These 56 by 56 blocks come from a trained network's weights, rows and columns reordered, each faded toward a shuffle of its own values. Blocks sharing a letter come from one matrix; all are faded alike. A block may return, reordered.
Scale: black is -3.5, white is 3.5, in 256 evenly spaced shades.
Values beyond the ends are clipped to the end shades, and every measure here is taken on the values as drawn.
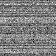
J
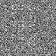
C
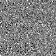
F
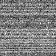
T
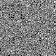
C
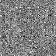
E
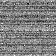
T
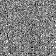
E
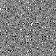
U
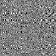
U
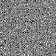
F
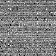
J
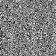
E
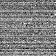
J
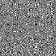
U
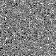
F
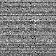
J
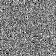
E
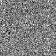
C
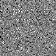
F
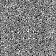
E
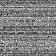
J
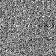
E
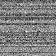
T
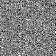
C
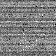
J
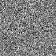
C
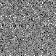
F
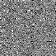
F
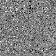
F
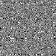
U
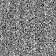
E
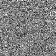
C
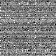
J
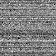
J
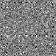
U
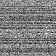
T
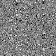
F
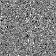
F
